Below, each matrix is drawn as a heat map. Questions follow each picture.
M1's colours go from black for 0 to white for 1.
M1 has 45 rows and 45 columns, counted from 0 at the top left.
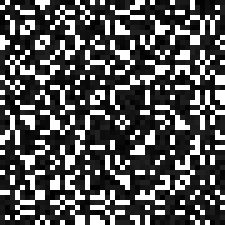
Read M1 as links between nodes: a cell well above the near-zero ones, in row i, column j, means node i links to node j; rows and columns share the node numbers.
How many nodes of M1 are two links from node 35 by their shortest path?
5
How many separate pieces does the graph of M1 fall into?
2
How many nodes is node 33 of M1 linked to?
10
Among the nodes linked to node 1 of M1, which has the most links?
node 8
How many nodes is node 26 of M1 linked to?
10
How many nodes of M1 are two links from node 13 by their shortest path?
4
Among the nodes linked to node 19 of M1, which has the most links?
node 39
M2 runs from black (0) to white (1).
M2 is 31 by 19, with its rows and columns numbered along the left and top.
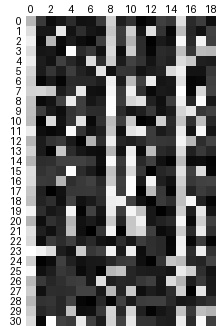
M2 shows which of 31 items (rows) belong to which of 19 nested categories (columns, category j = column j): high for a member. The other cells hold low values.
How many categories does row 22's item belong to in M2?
2
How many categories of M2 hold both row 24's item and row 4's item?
2
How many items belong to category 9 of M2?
2
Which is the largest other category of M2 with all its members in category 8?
10
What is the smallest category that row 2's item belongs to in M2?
2
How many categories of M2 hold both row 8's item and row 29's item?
6
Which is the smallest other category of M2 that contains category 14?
15
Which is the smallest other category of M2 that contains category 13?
5
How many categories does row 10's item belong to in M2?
8
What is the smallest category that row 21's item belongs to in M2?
11
